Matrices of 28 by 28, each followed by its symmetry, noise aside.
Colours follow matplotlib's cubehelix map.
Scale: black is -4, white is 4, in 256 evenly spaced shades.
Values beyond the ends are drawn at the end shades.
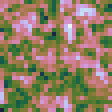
no symmetry.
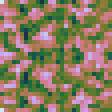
mirrored top to bottom.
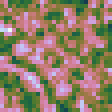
symmetric across the other diagonal.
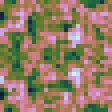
mirrored top to bottom.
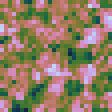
antisymmetric.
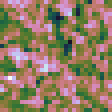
antisymmetric.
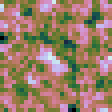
symmetric across the other diagonal.
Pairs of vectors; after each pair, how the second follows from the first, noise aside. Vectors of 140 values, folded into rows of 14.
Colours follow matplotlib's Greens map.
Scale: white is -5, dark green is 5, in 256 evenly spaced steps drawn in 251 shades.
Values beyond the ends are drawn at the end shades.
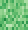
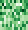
reversed, scaled up.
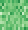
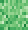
reversed.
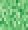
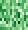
negated, scaled up.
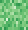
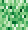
reversed, negated, scaled up.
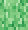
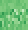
wrapped around, negated, partly zeroed.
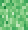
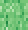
wrapped around, negated, partly zeroed.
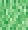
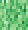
negated.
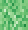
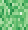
wrapped around, negated.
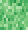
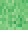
wrapped around, shrunk.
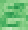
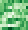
negated, scaled up.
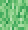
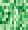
reversed, scaled up.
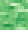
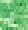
reversed.
